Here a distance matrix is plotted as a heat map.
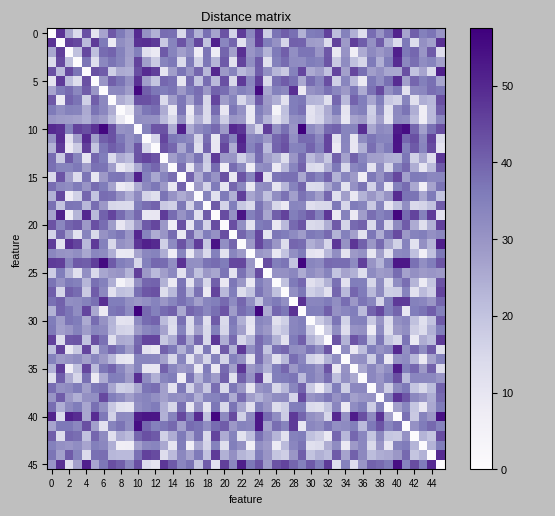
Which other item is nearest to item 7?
1
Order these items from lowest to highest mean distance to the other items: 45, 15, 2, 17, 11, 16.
16, 17, 2, 15, 11, 45
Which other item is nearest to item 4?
13
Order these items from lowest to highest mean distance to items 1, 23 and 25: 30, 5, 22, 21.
30, 22, 21, 5
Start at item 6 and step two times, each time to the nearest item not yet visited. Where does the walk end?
41
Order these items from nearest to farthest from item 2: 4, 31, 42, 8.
31, 8, 42, 4
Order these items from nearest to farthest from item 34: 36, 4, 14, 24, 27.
14, 27, 4, 36, 24
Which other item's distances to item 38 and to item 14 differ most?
20
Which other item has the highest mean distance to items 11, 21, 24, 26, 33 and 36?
40
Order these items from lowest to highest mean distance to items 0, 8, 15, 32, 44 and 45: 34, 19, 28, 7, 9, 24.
9, 34, 7, 19, 28, 24
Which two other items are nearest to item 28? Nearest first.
38, 24
